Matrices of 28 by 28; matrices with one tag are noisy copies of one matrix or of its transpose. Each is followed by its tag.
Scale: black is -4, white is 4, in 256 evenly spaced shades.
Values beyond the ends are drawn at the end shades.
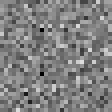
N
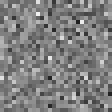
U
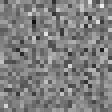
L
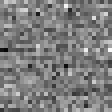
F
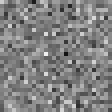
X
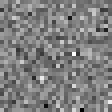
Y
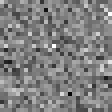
X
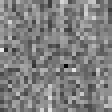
F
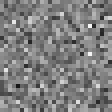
N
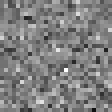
U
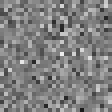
Y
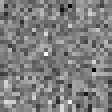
X
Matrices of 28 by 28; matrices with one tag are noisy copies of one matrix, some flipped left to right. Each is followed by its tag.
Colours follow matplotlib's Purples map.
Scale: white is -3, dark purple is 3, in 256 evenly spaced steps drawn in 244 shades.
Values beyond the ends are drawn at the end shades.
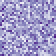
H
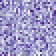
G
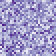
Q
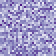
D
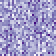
G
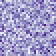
Q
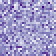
D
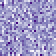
G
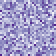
D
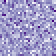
H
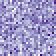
G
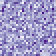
H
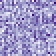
G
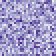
H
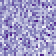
G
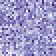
G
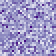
Q
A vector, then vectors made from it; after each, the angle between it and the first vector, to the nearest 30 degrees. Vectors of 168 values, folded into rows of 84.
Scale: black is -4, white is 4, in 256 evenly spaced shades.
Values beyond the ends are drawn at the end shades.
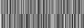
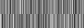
30 degrees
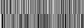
60 degrees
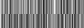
30 degrees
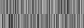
60 degrees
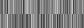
60 degrees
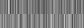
60 degrees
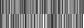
120 degrees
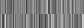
90 degrees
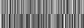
30 degrees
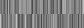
60 degrees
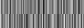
30 degrees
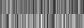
120 degrees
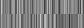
90 degrees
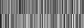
150 degrees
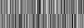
60 degrees
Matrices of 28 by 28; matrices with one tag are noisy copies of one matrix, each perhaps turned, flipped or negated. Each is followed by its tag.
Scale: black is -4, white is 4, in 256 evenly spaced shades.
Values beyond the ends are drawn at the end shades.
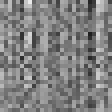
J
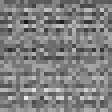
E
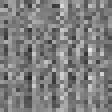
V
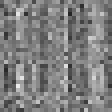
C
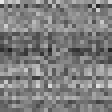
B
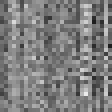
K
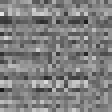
J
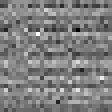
V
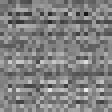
E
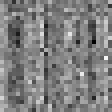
C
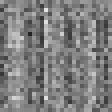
C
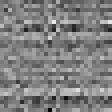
J
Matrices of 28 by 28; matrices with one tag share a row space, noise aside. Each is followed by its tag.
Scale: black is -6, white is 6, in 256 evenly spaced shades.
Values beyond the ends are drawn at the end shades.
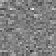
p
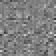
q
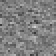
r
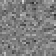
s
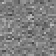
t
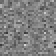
q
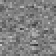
r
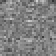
t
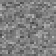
r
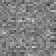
s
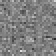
s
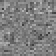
p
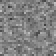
q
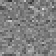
t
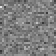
q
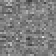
t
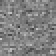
t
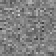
t
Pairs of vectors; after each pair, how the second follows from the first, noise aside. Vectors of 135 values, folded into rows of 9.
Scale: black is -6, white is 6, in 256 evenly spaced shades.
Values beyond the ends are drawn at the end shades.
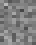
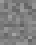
reversed, negated, shrunk.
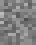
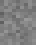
negated, shrunk.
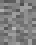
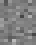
reversed, negated, partly zeroed.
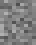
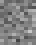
reversed.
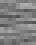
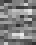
wrapped around, scaled up.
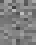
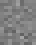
reversed, negated, shrunk.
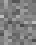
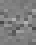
reversed, negated, partly zeroed.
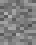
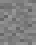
shrunk.
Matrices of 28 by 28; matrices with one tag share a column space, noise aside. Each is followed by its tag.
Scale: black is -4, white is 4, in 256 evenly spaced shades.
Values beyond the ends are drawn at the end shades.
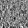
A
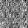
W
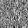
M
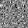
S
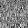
A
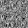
S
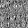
S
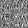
S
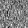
A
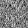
S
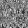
A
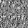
S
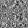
S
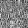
W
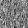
W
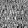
A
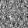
S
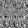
S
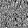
S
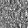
M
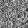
W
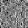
W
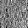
W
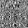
S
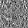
S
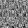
A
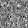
S
